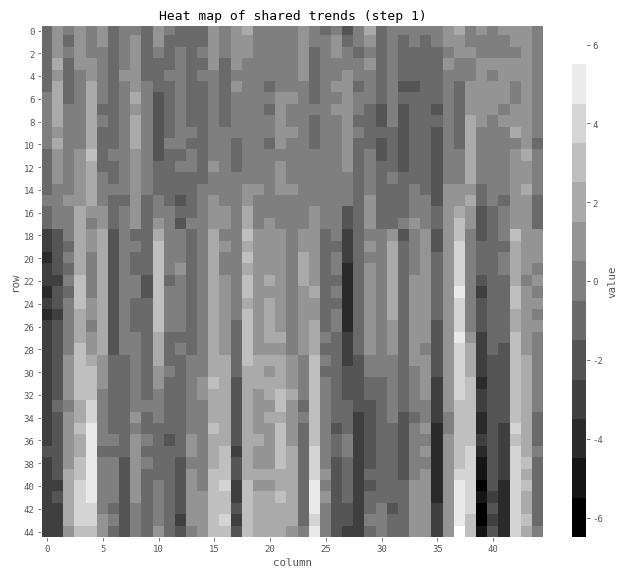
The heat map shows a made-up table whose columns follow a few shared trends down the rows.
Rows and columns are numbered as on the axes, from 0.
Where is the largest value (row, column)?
44, 37
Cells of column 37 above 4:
7
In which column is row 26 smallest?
27
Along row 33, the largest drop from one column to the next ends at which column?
39
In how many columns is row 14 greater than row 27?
14
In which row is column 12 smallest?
43
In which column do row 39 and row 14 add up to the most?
4
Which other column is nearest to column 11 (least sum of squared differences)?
30
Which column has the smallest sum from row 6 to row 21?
35
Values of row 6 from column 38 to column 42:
1 1 1 1 0
